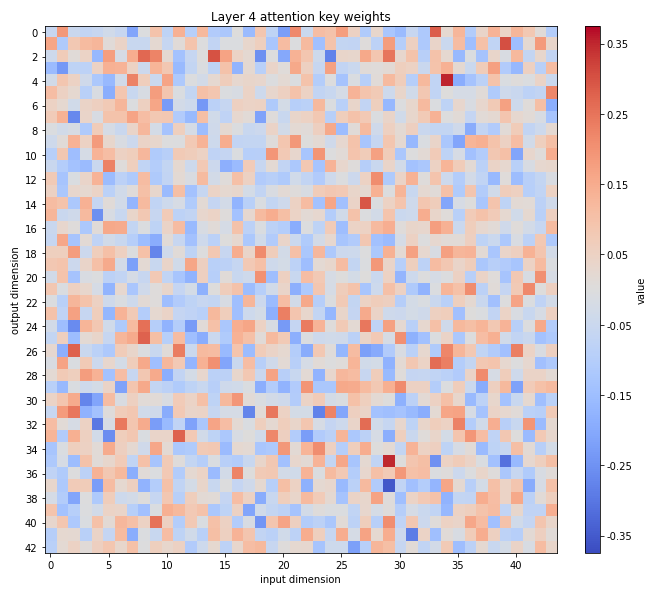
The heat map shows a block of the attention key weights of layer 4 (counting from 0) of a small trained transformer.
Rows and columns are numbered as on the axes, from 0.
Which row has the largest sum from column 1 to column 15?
2
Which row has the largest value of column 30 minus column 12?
25
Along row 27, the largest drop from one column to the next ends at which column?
15
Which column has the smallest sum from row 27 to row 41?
18
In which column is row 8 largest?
24
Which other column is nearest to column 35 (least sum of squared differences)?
41
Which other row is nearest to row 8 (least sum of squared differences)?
13
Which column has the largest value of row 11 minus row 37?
29
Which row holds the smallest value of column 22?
33
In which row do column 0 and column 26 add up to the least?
42
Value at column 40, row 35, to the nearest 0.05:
-0.15
